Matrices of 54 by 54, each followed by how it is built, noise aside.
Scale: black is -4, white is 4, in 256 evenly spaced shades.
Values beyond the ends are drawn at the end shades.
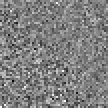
lower triangular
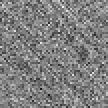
Toeplitz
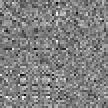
low rank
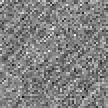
Hankel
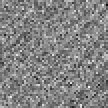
Hankel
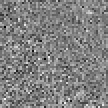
lower triangular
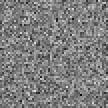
repeating rows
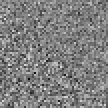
lower triangular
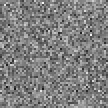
noise
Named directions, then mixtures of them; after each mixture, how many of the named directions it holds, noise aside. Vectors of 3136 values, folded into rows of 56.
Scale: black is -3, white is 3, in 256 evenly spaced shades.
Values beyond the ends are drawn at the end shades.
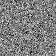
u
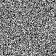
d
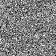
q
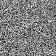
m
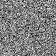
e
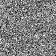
one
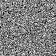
four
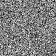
two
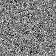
one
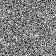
four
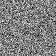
three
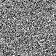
three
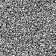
two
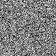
one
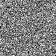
two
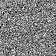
three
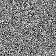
two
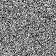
one
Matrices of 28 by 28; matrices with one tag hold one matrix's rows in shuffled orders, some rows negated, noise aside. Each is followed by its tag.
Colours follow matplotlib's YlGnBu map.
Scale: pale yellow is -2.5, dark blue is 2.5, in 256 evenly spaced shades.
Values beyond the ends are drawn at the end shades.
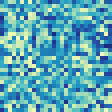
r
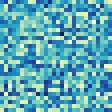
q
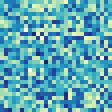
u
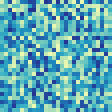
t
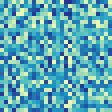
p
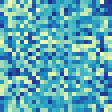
r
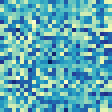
r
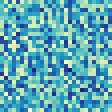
p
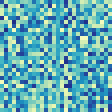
p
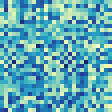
q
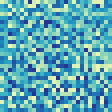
t
